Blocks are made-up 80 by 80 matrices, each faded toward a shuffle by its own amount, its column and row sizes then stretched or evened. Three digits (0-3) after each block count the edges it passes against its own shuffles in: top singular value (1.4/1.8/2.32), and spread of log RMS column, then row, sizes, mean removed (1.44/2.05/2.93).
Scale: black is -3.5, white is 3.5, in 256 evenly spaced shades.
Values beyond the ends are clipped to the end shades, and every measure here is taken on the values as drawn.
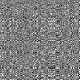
3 2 2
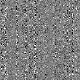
1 3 1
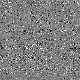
0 1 2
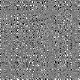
2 3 2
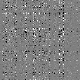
2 3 2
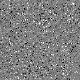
1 1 1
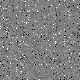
0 2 1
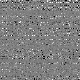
2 1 3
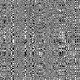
3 3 1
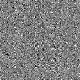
2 1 1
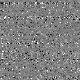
2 0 2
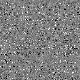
0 1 2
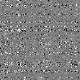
1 2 3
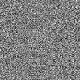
2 1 0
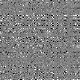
2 2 3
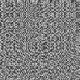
3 2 0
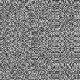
3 0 1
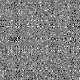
2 1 2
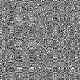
3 0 1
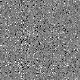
1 2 1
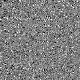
1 0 1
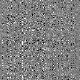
1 3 2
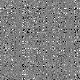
1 3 2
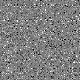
2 1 1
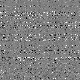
0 1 3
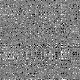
2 1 2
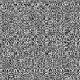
3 0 2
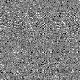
2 0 2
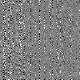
2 3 1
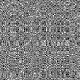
3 1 0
